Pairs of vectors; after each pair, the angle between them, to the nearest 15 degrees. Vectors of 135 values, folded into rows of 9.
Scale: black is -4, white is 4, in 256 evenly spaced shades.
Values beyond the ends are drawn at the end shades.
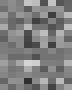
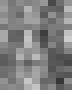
120 degrees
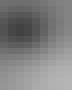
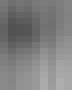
15 degrees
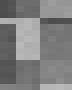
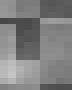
150 degrees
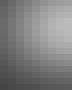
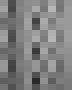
60 degrees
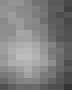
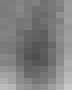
135 degrees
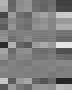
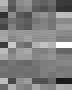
30 degrees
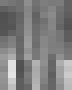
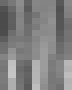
45 degrees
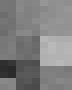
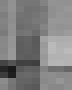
30 degrees
